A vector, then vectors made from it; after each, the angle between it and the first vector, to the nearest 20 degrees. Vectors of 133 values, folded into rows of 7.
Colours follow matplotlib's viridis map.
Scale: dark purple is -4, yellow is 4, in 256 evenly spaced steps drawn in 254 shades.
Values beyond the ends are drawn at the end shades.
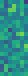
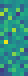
100 degrees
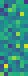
40 degrees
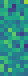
160 degrees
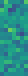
140 degrees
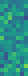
80 degrees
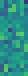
20 degrees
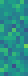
80 degrees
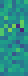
120 degrees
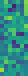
140 degrees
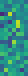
60 degrees
